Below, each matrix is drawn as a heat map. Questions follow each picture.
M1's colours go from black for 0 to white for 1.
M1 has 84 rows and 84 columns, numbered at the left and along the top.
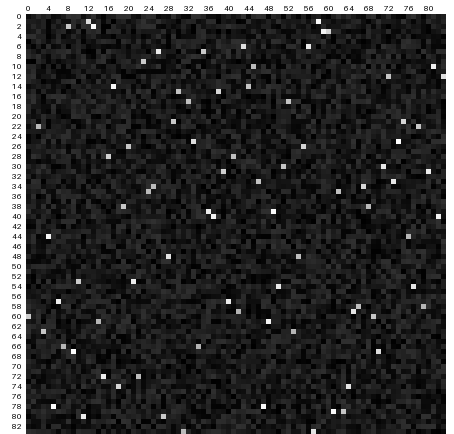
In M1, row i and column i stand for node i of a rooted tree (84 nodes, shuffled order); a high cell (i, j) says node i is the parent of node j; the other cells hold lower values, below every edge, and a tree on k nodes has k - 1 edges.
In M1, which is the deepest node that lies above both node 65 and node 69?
3
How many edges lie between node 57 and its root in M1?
3
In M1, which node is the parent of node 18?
74
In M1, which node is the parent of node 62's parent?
7
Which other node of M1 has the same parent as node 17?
44
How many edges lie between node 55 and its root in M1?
5
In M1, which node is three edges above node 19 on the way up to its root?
72
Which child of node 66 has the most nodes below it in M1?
34
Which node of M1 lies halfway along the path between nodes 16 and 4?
61
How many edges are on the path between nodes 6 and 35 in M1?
8
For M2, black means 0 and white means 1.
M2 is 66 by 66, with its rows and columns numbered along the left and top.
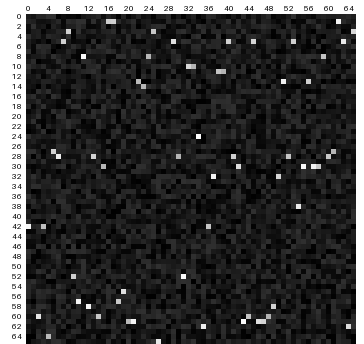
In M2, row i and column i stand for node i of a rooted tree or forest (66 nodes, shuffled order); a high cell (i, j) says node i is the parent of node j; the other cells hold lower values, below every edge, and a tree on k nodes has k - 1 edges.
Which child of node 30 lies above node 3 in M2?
42
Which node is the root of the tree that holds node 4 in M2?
1
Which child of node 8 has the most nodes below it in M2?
11
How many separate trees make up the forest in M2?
3
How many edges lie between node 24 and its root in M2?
5
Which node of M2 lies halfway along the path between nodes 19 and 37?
57
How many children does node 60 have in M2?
4
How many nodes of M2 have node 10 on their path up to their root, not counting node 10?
4
